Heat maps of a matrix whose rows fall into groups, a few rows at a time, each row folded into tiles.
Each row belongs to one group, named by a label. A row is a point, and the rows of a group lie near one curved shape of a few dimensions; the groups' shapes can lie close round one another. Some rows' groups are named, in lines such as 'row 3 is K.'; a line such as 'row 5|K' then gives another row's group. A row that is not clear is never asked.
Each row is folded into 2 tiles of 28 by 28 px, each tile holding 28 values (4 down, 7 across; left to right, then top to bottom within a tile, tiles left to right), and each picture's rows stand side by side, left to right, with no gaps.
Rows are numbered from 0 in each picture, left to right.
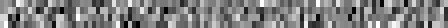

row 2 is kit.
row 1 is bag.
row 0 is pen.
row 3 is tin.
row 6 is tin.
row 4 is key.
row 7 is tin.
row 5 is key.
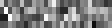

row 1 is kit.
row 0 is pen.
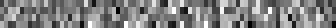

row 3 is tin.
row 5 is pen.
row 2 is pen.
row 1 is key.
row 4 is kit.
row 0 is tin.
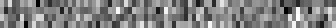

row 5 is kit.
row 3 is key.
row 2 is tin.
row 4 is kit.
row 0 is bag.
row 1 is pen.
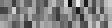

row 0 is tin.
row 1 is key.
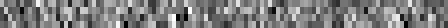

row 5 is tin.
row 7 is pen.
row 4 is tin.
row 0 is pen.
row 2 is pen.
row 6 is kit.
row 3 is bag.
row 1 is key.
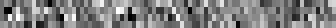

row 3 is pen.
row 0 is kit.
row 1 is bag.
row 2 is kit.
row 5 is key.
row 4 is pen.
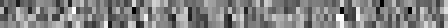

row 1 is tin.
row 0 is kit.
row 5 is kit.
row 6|bag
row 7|tin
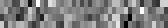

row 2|pen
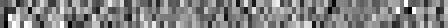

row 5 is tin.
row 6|pen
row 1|pen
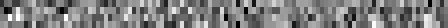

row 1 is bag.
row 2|tin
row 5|pen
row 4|key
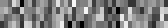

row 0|tin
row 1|kit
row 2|kit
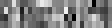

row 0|bag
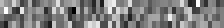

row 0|tin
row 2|kit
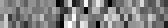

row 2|pen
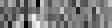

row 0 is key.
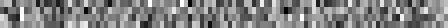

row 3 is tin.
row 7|pen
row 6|tin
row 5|bag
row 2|key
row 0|bag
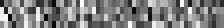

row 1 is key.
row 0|pen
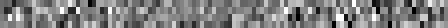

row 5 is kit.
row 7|key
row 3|kit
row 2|pen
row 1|tin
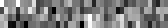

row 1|key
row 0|kit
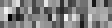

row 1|bag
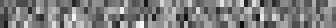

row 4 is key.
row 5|tin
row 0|kit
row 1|kit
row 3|kit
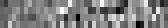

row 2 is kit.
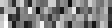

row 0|pen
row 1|tin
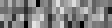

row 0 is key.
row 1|kit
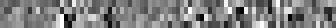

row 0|kit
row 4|tin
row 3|key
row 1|pen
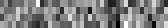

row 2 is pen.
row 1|tin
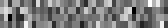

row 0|bag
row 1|pen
